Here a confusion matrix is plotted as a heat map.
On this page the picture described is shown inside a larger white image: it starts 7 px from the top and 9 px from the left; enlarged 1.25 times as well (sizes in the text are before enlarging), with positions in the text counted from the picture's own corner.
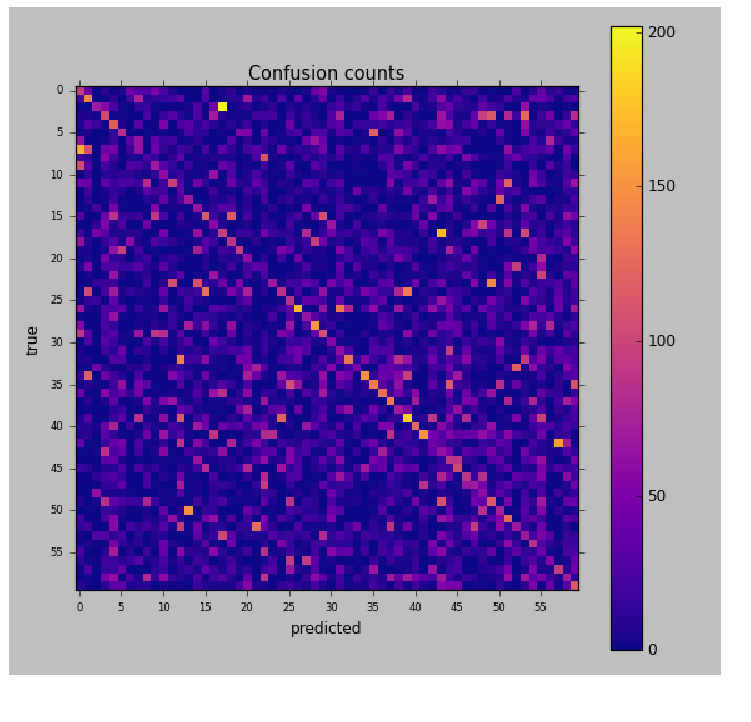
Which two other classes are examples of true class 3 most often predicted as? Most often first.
53, 49
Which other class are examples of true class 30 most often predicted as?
50
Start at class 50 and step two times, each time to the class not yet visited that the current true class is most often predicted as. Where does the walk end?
42
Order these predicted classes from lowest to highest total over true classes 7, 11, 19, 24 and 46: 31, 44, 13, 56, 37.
13, 56, 37, 31, 44
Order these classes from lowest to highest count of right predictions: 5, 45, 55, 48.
55, 48, 5, 45
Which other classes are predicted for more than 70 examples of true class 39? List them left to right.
7, 12, 24, 42, 46, 55
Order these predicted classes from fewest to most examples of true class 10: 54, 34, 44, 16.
34, 44, 54, 16
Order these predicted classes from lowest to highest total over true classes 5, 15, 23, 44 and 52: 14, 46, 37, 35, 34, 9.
34, 46, 9, 37, 35, 14
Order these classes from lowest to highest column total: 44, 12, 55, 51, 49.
49, 12, 51, 55, 44
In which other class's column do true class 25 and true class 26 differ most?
31
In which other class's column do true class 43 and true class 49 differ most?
8
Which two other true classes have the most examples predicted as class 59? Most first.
35, 3
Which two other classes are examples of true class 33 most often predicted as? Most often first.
52, 21
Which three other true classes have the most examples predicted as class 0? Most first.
7, 9, 29
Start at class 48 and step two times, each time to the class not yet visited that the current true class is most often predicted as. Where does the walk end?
17
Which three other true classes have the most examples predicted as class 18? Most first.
15, 42, 28
